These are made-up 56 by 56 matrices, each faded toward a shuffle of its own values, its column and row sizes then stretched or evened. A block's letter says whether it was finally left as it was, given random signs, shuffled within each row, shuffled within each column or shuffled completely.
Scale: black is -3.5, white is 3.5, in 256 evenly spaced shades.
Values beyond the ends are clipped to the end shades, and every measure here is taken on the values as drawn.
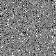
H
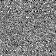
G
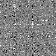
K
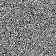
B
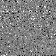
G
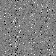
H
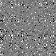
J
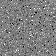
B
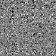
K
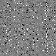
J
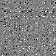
J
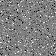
B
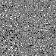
K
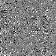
K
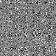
K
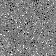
B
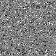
G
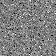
B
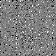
K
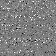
G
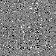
K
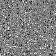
H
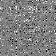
J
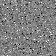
B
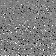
G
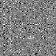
J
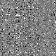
K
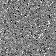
B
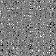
J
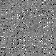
J
